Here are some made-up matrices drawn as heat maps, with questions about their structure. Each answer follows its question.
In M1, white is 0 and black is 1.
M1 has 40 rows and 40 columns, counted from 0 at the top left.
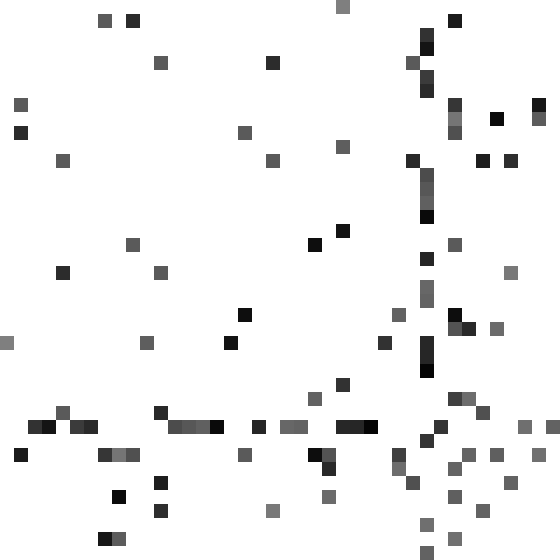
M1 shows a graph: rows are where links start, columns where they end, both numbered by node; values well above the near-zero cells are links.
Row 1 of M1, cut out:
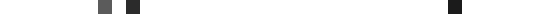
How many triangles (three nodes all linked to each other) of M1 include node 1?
2
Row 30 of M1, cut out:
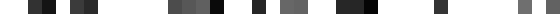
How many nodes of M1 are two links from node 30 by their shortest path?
4
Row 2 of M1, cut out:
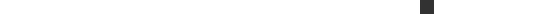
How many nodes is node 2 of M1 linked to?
1
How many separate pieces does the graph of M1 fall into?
3
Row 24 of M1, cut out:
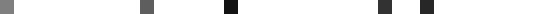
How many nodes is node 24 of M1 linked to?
5
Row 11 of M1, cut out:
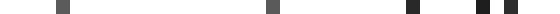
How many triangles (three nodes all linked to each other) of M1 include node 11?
5
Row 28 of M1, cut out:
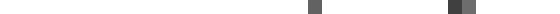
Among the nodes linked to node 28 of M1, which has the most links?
node 32
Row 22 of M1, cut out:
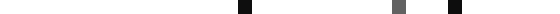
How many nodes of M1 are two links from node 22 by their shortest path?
8
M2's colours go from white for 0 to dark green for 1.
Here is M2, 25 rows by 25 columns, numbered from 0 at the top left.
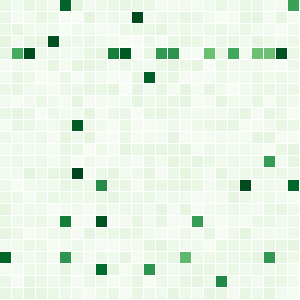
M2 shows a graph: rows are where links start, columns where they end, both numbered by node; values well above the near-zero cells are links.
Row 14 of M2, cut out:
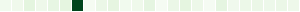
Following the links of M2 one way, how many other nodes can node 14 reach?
2
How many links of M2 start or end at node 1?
2
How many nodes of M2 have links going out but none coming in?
1
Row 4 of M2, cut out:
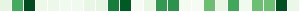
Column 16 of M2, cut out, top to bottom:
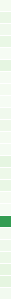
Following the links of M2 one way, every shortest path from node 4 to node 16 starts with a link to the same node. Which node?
node 23
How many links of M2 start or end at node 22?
5
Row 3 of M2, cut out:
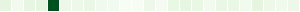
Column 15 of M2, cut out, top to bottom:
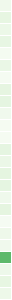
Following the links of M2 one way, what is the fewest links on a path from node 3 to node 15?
3
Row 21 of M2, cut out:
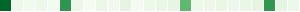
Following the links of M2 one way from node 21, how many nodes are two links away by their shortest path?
4
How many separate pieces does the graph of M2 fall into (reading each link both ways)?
2
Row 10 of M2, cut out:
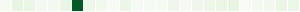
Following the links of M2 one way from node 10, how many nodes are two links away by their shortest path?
1
